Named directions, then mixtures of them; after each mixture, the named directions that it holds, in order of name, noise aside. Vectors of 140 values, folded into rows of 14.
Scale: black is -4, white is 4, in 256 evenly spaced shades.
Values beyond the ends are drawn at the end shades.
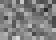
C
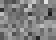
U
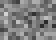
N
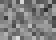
C.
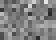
U.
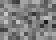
N.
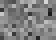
U.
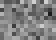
C, U.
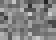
C, U.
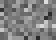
N, U.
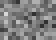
N.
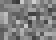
N, U.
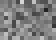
C, N.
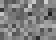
U.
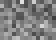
C, U.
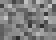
C, N.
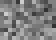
C, N.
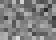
C.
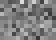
C, U.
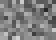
C.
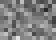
C.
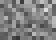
C.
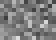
C, N.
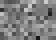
U.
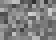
N, U.
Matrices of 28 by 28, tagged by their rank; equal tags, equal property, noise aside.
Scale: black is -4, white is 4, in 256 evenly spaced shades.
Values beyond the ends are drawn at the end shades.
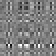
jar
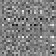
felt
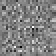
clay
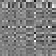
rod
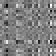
jar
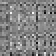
felt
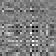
rod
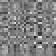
felt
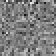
clay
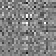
felt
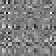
felt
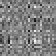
felt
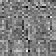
clay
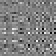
rod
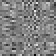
clay
